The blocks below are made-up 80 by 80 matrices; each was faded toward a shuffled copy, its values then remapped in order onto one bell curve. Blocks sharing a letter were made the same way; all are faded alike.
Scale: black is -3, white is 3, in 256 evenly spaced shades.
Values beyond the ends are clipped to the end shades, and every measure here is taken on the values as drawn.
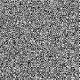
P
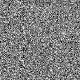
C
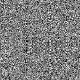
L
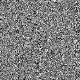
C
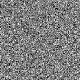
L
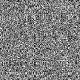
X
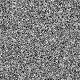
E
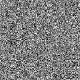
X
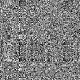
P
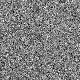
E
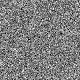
E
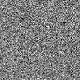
X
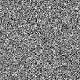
X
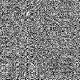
P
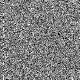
C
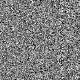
C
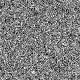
E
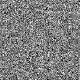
L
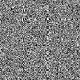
P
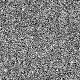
E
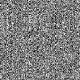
P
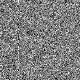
C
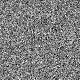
E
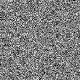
X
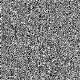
C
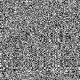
X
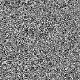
L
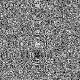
X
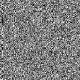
P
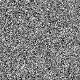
C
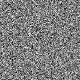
C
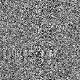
L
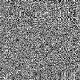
P
